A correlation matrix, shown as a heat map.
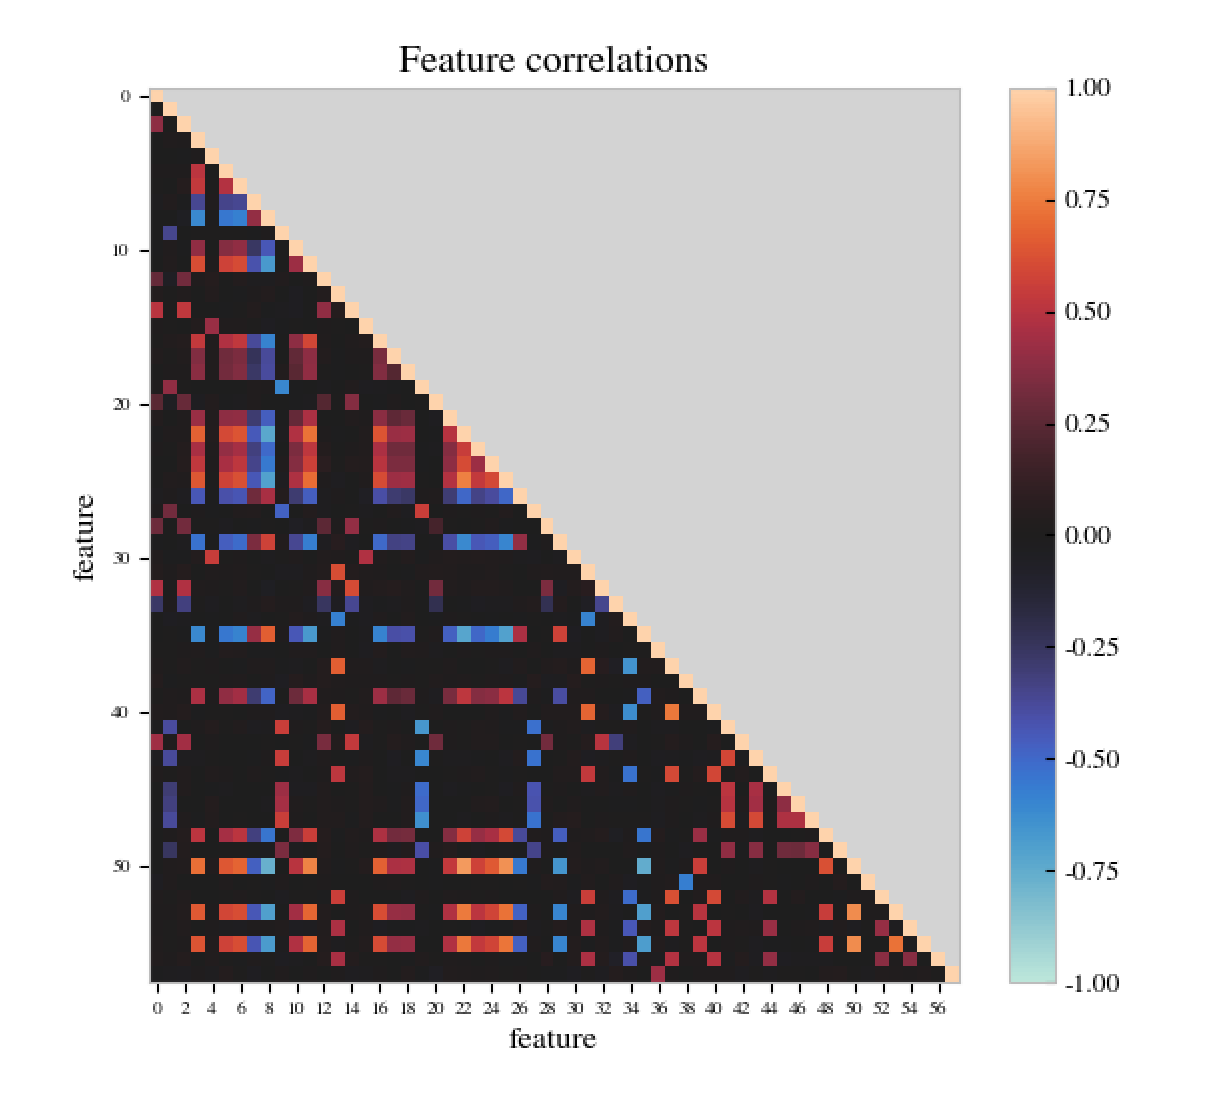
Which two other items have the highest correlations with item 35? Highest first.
8, 29
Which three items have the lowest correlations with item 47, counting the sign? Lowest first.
19, 27, 1
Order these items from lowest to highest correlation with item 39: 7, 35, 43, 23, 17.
35, 7, 43, 17, 23
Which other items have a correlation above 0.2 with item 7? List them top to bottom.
8, 26, 29, 35
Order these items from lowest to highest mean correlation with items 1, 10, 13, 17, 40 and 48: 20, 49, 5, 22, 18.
49, 20, 18, 5, 22
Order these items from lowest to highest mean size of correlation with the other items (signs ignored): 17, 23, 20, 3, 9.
20, 9, 17, 23, 3
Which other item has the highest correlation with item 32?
14
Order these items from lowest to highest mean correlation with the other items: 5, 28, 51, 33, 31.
33, 51, 28, 31, 5
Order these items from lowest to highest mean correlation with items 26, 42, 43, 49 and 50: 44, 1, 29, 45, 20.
1, 29, 44, 20, 45
